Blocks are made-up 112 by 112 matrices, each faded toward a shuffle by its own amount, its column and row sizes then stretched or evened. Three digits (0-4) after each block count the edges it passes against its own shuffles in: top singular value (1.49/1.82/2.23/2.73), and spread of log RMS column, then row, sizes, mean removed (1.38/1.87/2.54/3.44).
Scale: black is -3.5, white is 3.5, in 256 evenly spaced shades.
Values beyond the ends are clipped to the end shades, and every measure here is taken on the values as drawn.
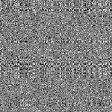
4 2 3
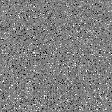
2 0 2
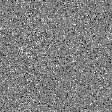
1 1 0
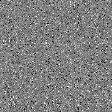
0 2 1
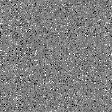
0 2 2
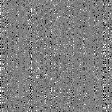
3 4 1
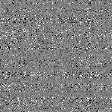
0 2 4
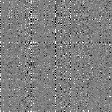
4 4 2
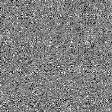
2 1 3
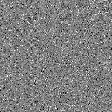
2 0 0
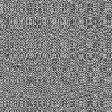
4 0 2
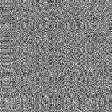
4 0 0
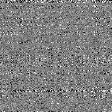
2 2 4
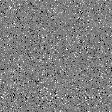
2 1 1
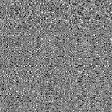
3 0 2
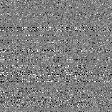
2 1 4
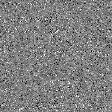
1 1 2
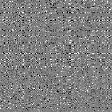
4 2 3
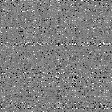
3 1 3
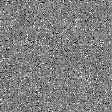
1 1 1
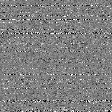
1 0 4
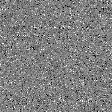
1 0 1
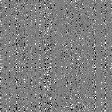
3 4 2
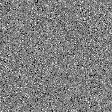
0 1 0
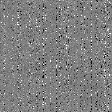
0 4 0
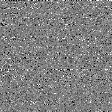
1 0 3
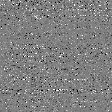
0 1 3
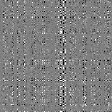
4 4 3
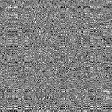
4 1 3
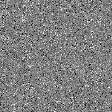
1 2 0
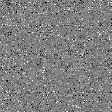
2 1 2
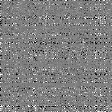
3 3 4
